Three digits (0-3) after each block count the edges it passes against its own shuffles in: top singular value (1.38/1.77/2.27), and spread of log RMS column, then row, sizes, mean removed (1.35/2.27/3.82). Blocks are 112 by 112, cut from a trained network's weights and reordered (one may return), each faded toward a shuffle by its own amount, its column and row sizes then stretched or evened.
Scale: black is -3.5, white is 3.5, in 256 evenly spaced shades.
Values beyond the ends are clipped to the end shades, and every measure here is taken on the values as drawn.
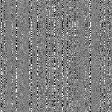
3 3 0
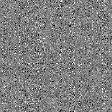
0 2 1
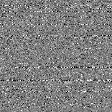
2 0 2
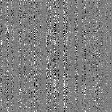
2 3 1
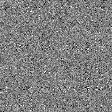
1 1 1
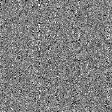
1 2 0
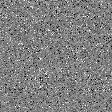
0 0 1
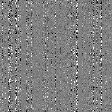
1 3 1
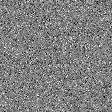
1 0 0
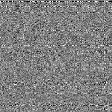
3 0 2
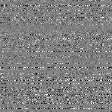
1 1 3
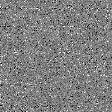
1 1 1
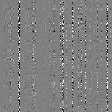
3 3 1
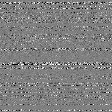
1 0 3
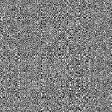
3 2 1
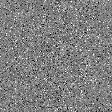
1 1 0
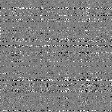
1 2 3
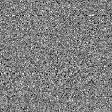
2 0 1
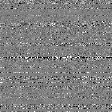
2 1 3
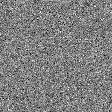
0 0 0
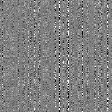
3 3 0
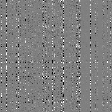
2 3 1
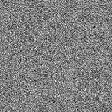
3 0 0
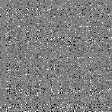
0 2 2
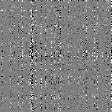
1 3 2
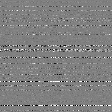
3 0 3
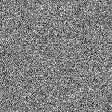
2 0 0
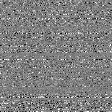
0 0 3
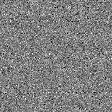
1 0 1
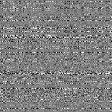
3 0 3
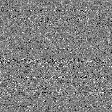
1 0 2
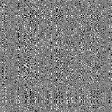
3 3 1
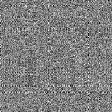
3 1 1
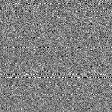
3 0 2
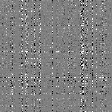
2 3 2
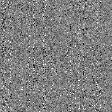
0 2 0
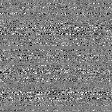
0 0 3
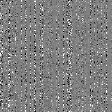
1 3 1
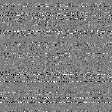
1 1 3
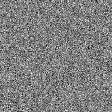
2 1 0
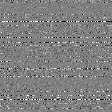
2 0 3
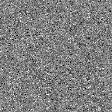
1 1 1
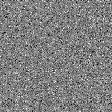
2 0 0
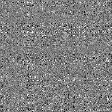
1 2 2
